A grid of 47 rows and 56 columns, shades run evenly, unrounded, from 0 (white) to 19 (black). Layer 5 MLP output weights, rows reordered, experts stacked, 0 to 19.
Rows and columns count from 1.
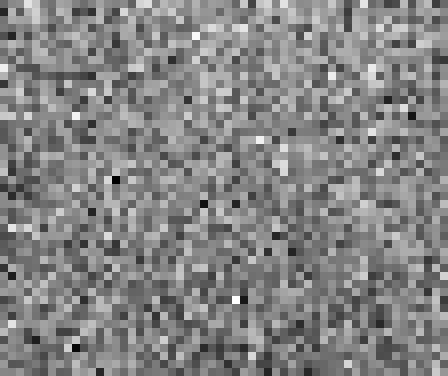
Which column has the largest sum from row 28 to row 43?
54
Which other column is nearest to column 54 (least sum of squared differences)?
18
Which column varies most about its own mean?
2
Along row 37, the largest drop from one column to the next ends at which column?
55
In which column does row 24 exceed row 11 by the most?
3
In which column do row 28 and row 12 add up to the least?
29
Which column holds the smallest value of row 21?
36
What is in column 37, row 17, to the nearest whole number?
15
